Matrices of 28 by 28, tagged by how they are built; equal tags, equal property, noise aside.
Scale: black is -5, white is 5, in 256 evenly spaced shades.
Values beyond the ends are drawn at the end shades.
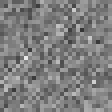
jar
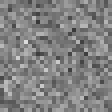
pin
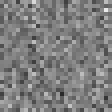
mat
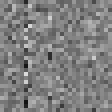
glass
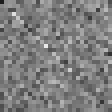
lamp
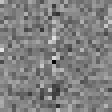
glass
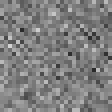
pin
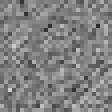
jar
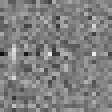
mat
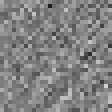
jar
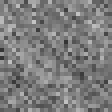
pin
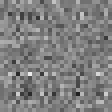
mat
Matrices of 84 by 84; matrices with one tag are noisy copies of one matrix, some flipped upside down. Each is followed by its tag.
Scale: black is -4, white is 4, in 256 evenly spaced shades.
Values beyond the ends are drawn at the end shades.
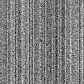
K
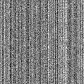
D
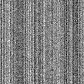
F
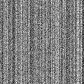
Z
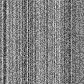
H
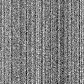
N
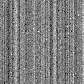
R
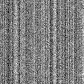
R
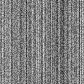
N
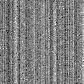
R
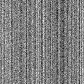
N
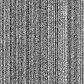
D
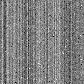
H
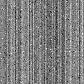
K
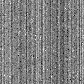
N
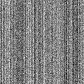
F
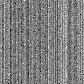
D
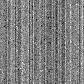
K
